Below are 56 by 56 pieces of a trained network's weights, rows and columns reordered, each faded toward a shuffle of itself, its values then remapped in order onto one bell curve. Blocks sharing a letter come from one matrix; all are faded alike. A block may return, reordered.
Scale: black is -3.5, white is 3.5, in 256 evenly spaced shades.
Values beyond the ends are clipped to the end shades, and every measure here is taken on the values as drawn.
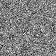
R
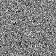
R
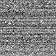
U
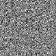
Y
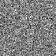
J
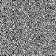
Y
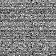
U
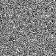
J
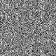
Y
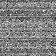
U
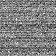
U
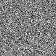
R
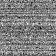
U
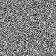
J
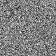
R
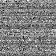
U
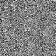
Y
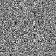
Y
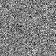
Y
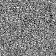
R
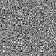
Y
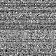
U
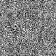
Y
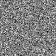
R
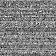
U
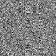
Y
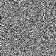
J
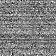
U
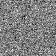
R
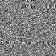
Y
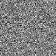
Y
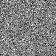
R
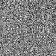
Y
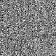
Y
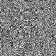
Y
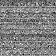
U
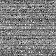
U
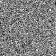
J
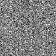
Y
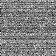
U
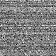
U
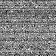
U
